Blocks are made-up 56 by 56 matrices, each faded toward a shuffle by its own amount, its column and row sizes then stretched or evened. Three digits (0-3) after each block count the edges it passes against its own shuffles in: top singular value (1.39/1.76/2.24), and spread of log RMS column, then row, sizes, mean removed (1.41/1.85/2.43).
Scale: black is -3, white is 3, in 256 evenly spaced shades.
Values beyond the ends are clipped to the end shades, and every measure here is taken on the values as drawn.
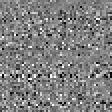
2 1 3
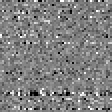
1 0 3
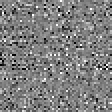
2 1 2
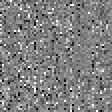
0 3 0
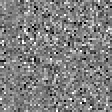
0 2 1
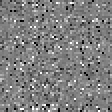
0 2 2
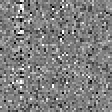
2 2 0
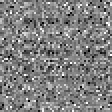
2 0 0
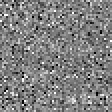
1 1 0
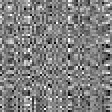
3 3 1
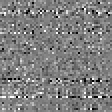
2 1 3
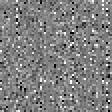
0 3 0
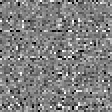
2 1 3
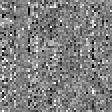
1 3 0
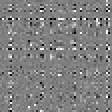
3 3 3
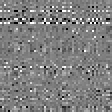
3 1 3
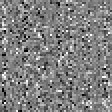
1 3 0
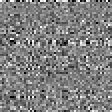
3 0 3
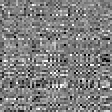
3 0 3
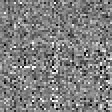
1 2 2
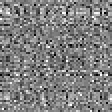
3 1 2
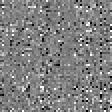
0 3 2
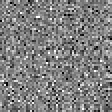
2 0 0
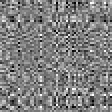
3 3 2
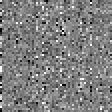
0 3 0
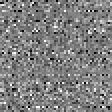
1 1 3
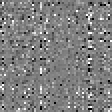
2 3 2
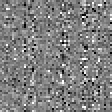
0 3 0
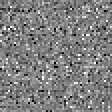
0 0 2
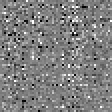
1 3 3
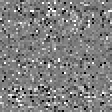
1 2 2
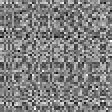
3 0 2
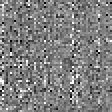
1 3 1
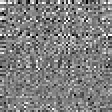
3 1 3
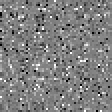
1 2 1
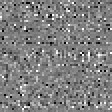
1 1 3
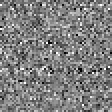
1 0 2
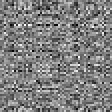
3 1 3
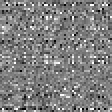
2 1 3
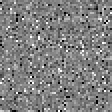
0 1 1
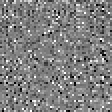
2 1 1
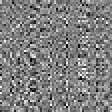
3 3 0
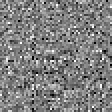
2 1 1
